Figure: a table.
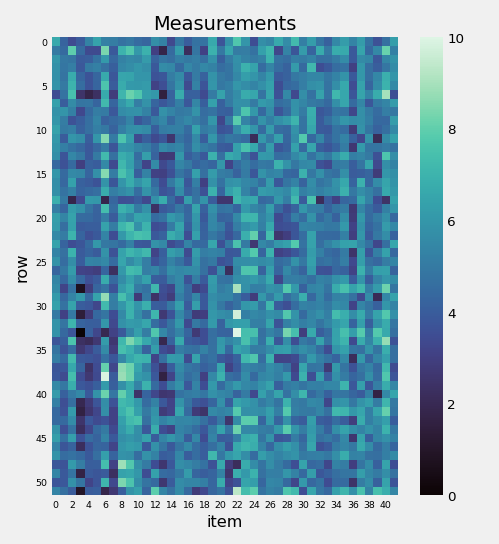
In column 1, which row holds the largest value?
8
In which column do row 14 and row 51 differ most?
22
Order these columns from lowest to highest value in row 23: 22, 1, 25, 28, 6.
1, 6, 25, 28, 22
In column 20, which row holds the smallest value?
18
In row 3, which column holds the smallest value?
36
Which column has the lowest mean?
3
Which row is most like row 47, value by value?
17
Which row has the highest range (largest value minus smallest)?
33
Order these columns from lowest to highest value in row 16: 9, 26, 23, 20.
20, 23, 26, 9
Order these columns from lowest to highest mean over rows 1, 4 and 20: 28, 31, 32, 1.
28, 1, 31, 32
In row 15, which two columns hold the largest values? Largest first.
6, 8
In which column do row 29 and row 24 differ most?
24
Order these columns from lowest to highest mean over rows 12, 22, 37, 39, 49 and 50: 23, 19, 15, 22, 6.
19, 22, 15, 6, 23
